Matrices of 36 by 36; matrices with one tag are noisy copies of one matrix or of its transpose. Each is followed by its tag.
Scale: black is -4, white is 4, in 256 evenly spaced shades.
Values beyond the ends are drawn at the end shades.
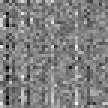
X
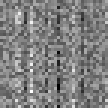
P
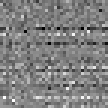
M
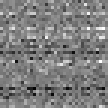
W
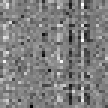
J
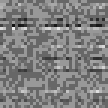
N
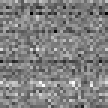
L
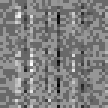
P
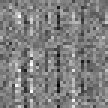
P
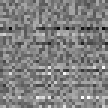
M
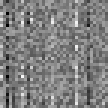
X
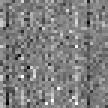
X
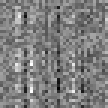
P
